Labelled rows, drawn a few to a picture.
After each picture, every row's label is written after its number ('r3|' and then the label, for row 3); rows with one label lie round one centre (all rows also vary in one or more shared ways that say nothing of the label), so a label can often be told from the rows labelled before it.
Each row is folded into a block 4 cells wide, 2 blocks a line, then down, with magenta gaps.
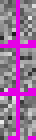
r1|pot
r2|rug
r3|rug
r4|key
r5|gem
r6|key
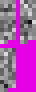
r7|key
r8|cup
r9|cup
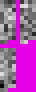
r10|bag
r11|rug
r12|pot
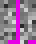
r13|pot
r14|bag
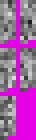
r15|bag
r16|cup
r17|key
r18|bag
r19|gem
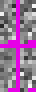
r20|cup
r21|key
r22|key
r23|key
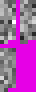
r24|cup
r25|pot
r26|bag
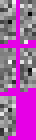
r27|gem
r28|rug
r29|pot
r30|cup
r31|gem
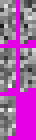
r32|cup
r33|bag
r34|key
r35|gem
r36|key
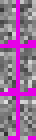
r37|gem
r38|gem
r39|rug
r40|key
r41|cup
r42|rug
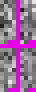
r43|cup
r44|gem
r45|key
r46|bag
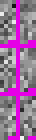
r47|cup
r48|key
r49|gem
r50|bag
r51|key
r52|pot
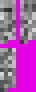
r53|key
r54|key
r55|gem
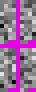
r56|cup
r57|pot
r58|pot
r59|gem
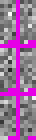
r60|pot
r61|rug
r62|gem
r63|rug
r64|rug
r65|gem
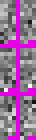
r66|cup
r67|cup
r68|rug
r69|key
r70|key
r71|pot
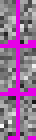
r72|cup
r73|gem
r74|key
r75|pot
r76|bag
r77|pot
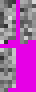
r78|bag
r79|gem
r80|gem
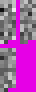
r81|gem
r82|gem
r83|gem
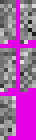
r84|rug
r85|rug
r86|pot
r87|cup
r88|gem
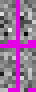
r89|cup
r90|cup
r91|rug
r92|bag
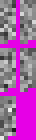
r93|cup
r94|cup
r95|key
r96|bag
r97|pot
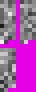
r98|bag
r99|rug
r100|cup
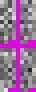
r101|gem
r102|gem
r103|rug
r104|cup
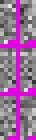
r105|rug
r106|gem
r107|rug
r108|rug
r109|pot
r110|key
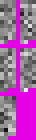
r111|key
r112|rug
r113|gem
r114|rug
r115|cup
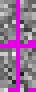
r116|cup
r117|key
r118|rug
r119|cup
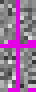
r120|rug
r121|key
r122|key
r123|pot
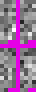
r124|key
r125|key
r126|bag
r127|pot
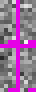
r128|gem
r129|rug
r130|gem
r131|bag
